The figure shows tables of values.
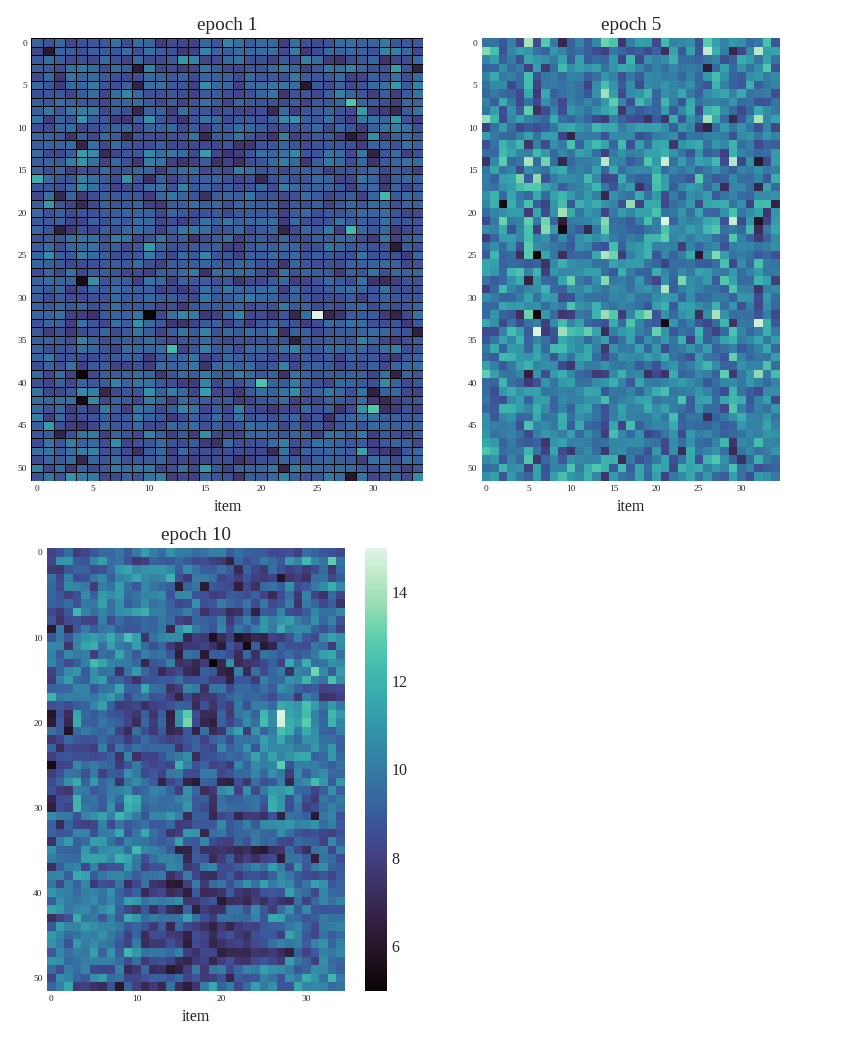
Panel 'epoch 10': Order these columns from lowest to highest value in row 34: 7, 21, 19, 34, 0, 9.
0, 21, 19, 34, 7, 9
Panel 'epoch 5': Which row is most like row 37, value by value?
43
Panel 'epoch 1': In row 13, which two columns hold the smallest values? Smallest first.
30, 6
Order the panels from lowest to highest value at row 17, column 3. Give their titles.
epoch 1, epoch 10, epoch 5
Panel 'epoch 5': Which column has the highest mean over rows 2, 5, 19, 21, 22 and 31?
5
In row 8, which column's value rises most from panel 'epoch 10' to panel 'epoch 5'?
5
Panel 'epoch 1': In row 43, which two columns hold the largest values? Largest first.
30, 29
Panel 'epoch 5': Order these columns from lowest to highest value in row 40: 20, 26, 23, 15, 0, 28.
26, 0, 20, 28, 23, 15
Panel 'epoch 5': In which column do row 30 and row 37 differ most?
29
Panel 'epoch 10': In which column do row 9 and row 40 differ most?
16
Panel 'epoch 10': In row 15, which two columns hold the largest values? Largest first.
33, 30
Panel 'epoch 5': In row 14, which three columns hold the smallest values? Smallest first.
32, 9, 0
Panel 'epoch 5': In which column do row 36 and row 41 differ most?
21
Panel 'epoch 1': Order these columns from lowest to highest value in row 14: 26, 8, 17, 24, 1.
24, 17, 8, 1, 26
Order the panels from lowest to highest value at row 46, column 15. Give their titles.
epoch 10, epoch 1, epoch 5
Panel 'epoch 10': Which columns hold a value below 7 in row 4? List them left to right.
15, 18, 22
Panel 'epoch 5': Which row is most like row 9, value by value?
1
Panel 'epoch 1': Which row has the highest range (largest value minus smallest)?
32
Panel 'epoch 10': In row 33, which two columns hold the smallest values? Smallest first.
18, 14
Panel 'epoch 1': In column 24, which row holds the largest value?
2
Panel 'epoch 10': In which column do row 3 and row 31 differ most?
31
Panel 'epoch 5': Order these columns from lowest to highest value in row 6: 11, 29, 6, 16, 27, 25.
6, 16, 25, 11, 29, 27
